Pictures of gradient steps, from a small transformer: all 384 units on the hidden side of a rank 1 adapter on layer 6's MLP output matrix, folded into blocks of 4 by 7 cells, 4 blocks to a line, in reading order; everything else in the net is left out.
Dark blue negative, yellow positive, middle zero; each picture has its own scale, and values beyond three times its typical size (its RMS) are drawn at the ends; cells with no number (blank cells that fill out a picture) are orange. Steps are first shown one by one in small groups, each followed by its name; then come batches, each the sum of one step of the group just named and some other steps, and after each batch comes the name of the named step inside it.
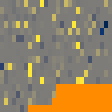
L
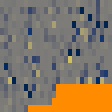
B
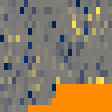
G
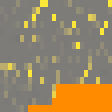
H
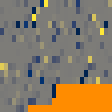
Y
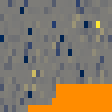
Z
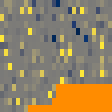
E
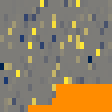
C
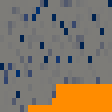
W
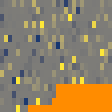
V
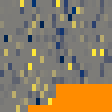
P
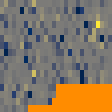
Z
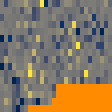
L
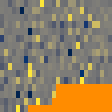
Z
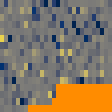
E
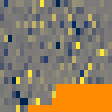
V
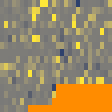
H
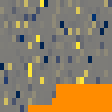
L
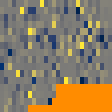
C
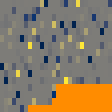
C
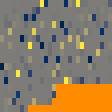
C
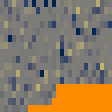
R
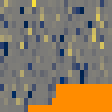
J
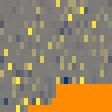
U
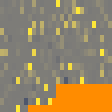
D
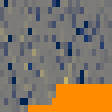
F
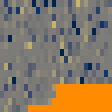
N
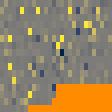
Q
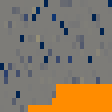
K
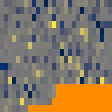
N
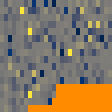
R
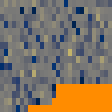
J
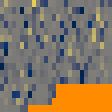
J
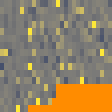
D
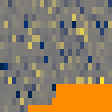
K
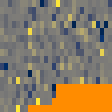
D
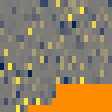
U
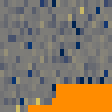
U
